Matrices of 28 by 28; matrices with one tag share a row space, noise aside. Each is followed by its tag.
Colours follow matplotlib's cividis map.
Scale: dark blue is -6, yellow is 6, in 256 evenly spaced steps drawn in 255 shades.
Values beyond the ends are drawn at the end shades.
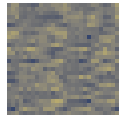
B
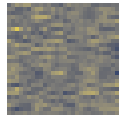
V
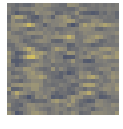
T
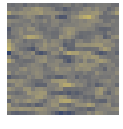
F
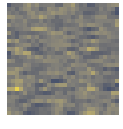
V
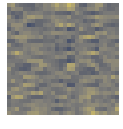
T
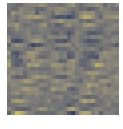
T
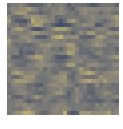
T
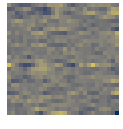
V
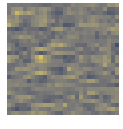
V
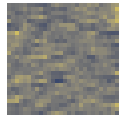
V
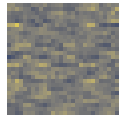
V
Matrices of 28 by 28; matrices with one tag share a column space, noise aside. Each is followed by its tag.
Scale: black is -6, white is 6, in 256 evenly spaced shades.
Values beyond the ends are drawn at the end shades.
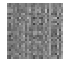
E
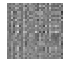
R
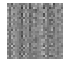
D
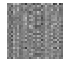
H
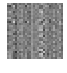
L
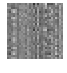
D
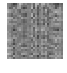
D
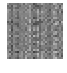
L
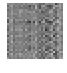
L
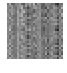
D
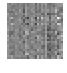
E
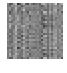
H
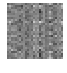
L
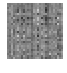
E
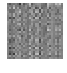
D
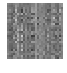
E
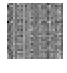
L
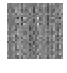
E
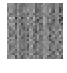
E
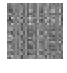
E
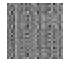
H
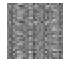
L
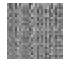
D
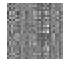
R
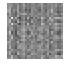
E
